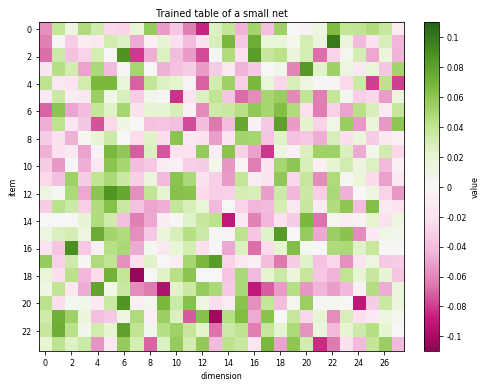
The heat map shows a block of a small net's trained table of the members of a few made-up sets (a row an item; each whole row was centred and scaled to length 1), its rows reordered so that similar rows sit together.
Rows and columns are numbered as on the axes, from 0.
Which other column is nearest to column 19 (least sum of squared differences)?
26
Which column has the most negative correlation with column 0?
18
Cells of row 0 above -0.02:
19
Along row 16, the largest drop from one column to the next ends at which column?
3
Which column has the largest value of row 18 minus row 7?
11
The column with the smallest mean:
7
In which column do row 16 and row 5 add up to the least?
16
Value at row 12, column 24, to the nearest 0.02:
0
